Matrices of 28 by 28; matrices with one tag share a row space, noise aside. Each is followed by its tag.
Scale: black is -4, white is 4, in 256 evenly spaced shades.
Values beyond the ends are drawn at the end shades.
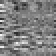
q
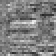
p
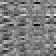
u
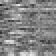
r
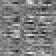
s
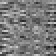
u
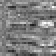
p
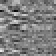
q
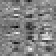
s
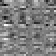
u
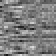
r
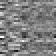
q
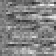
p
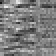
r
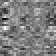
u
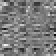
u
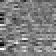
q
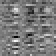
s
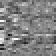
q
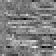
p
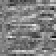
p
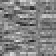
r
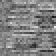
p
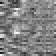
q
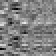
q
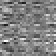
u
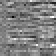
p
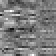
r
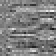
p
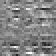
s
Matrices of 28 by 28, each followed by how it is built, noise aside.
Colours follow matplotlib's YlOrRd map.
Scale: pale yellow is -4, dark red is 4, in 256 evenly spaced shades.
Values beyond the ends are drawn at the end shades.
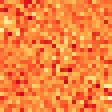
block diagonal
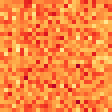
repeating rows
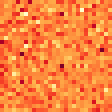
sparse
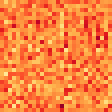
low rank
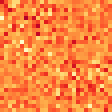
block diagonal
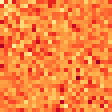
block diagonal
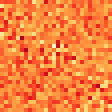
block diagonal
